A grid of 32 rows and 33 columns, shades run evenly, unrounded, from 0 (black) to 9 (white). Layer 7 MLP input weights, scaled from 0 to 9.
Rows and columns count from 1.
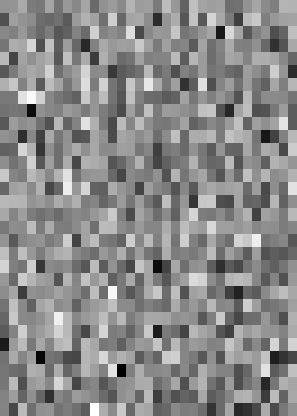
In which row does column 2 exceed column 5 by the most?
28
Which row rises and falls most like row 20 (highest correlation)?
16
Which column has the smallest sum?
18
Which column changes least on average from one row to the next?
19
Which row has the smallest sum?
21
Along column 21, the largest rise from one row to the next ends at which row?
8
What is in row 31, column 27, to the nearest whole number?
6
